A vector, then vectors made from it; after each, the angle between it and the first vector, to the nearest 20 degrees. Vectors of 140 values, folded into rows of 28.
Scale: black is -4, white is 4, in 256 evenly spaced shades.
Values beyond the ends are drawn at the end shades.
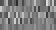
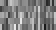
120 degrees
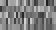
140 degrees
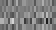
100 degrees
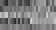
120 degrees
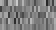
160 degrees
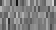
40 degrees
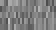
140 degrees
